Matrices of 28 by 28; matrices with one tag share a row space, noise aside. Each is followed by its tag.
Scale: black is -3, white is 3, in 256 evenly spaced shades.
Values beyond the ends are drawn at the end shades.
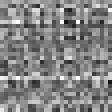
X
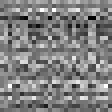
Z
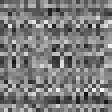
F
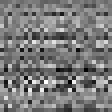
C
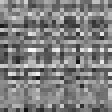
X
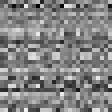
X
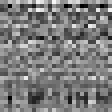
Z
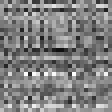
C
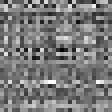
C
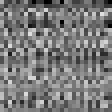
F
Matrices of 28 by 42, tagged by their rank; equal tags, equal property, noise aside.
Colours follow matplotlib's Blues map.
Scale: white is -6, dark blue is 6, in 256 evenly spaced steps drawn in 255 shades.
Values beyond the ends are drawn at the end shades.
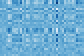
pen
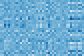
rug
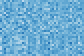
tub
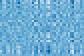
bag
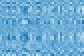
bag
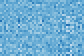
tub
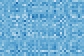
rug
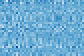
tub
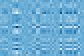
pen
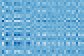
pen
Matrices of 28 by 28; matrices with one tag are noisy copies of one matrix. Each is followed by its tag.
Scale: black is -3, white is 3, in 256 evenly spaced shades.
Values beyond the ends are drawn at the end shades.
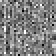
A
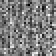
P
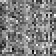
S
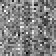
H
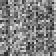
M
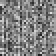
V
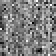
S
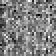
S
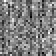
P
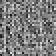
A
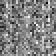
S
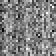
S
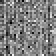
A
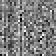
V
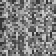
S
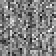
P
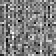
A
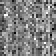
S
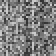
H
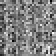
S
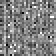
A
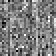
P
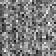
S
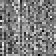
V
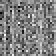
A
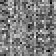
M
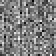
V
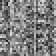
M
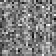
S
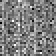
V
